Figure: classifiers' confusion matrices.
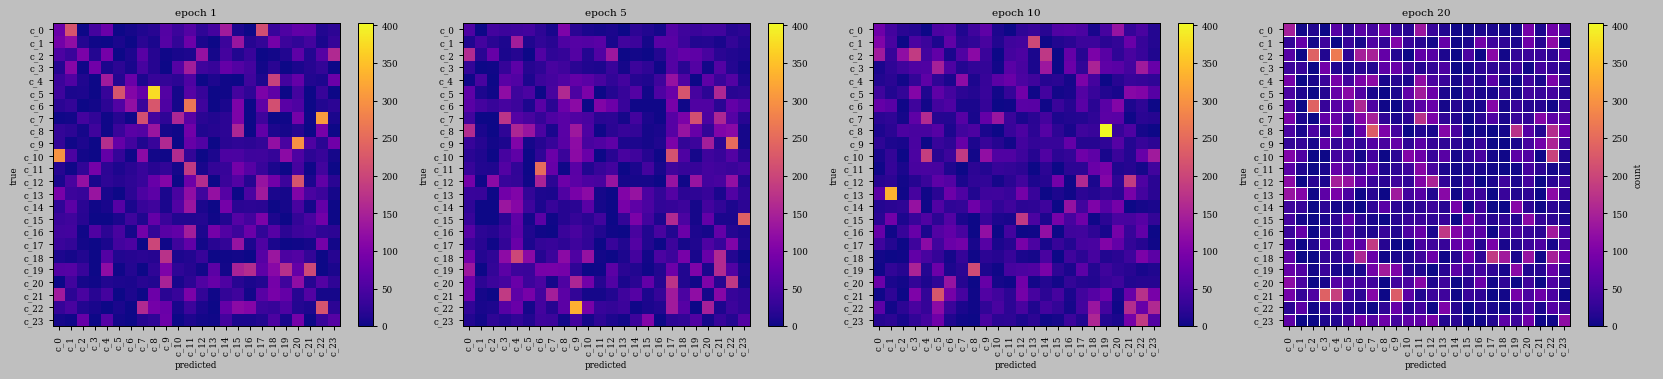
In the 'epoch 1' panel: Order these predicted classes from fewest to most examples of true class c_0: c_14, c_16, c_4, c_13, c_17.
c_16, c_13, c_4, c_14, c_17
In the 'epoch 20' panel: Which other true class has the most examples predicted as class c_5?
c_12
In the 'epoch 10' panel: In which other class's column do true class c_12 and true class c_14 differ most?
c_21
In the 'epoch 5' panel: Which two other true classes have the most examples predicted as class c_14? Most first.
c_13, c_15
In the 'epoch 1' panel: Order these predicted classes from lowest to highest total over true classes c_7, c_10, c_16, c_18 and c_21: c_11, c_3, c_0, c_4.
c_3, c_4, c_11, c_0
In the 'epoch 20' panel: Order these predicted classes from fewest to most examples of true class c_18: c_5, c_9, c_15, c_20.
c_9, c_5, c_15, c_20
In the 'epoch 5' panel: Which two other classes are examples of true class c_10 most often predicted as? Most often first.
c_17, c_9
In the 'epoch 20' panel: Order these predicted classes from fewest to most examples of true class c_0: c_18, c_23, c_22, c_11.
c_18, c_23, c_22, c_11
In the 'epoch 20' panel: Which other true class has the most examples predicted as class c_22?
c_10
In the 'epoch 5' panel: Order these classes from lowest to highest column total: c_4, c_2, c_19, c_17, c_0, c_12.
c_2, c_12, c_19, c_0, c_4, c_17
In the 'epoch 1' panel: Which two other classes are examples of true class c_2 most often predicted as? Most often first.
c_23, c_12
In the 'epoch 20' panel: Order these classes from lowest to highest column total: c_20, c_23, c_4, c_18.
c_18, c_23, c_20, c_4
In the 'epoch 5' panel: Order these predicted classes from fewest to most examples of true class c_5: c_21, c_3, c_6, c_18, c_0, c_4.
c_6, c_4, c_0, c_3, c_21, c_18
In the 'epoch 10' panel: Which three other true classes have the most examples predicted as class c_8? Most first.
c_19, c_2, c_14
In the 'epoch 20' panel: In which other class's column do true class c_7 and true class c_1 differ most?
c_11
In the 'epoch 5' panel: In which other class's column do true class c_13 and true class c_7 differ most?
c_19
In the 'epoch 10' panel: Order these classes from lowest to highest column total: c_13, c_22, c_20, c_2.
c_2, c_13, c_20, c_22
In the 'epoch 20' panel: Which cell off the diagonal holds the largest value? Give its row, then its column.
c_2, c_4
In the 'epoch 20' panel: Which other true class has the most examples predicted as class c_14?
c_16
